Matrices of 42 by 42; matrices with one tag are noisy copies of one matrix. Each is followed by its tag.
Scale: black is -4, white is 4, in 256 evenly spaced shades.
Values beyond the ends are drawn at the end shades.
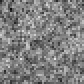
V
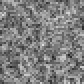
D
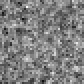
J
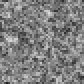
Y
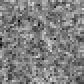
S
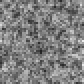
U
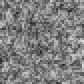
U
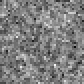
D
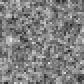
Y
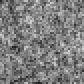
V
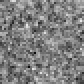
S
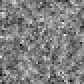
D
